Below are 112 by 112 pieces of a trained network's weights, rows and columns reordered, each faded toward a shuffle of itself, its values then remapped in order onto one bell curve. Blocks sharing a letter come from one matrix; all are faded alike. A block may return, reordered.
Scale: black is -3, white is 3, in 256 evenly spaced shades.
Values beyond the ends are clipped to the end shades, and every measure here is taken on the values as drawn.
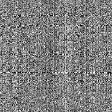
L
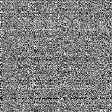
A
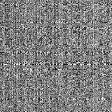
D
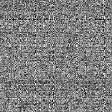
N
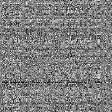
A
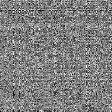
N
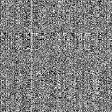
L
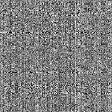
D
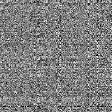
N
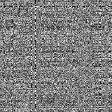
N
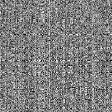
L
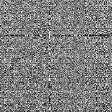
A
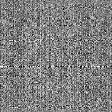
D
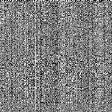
D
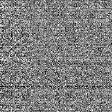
A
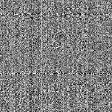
L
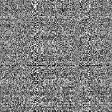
N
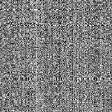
L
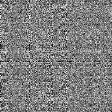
N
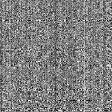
L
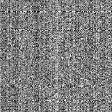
D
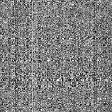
L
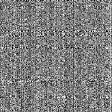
D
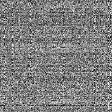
N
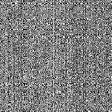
L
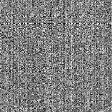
D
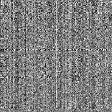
D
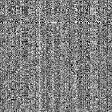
D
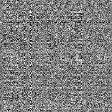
N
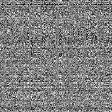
A
